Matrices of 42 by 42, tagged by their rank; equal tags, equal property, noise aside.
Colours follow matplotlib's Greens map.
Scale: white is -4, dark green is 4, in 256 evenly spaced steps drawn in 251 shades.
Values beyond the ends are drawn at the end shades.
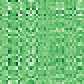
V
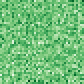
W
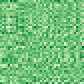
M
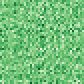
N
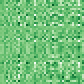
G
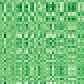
V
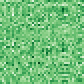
W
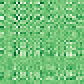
V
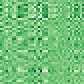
V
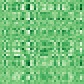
V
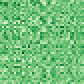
M
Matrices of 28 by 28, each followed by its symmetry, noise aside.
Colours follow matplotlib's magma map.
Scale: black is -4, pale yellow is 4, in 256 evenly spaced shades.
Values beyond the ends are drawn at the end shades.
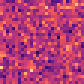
antisymmetric.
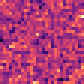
symmetric.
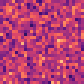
symmetric.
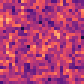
no symmetry.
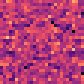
mirrored left to right.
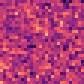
antisymmetric.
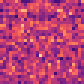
mirrored left to right.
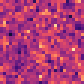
no symmetry.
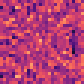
mirrored top to bottom.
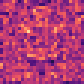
mirrored left to right.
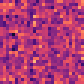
mirrored top to bottom.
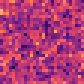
symmetric.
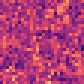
antisymmetric.
